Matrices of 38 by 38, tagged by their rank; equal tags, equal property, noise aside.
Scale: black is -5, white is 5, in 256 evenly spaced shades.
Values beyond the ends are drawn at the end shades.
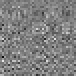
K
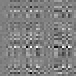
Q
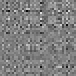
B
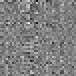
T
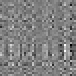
B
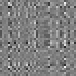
B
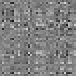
K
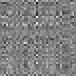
B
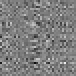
K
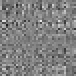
B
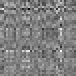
B
